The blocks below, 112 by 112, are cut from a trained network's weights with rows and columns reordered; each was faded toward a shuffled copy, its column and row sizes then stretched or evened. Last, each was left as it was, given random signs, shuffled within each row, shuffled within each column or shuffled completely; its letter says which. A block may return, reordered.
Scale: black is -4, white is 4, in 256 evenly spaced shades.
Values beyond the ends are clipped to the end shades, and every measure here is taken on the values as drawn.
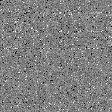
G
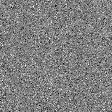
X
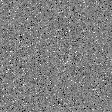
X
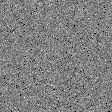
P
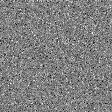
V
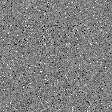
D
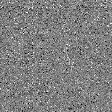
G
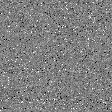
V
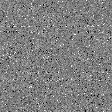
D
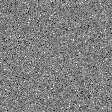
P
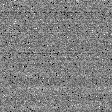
G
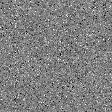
X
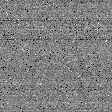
V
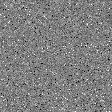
V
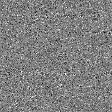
D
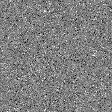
X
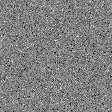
P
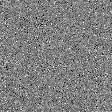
X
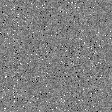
D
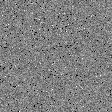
P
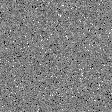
P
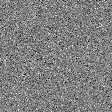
P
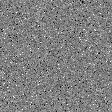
P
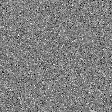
X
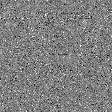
V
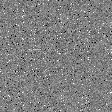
D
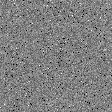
X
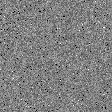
X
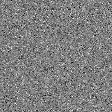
D
